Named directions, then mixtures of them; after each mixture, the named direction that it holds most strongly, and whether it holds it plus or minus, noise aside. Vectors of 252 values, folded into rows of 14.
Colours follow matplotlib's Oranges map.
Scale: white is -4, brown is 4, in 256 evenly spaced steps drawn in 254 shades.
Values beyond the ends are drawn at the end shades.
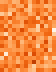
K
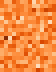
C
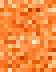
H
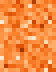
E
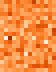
K, minus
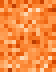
H, minus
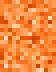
C, minus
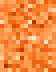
E, plus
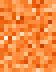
C, minus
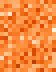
K, plus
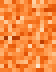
C, plus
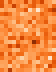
H, minus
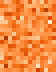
C, plus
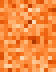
H, minus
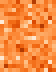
E, plus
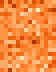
H, minus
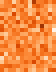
K, plus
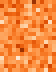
E, plus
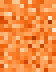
C, minus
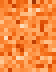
H, minus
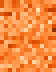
H, minus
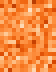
H, minus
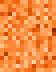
K, minus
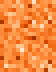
E, minus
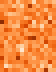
E, minus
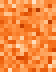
H, plus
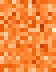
K, plus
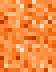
E, minus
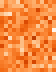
K, plus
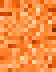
H, minus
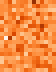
C, minus
